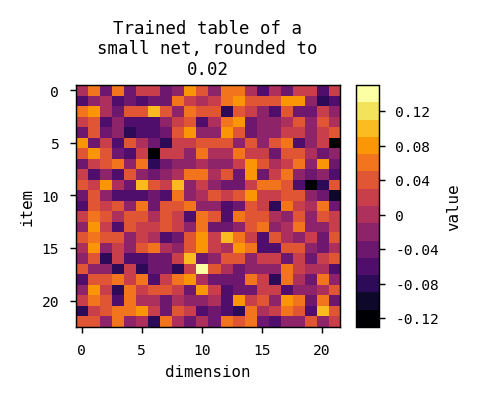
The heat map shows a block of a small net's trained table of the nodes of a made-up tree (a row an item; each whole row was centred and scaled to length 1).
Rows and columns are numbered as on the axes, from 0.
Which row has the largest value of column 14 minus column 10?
21
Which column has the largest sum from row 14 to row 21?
1
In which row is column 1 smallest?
8
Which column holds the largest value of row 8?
14
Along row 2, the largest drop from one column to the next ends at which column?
12
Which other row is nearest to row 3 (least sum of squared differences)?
4
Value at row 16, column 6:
-0.04
